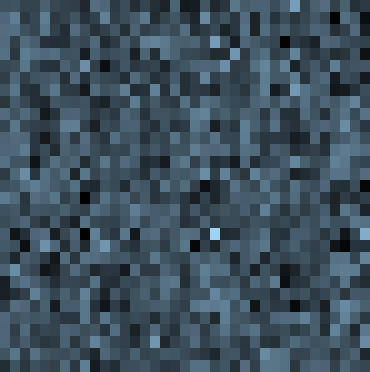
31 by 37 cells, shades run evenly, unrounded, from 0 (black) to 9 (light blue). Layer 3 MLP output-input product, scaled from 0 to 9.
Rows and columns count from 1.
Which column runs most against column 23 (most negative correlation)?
30
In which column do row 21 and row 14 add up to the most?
11
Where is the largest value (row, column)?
20, 22
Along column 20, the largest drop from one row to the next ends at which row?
21
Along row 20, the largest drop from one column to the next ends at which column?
23
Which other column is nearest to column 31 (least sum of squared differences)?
32
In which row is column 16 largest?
29
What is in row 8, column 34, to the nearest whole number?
1
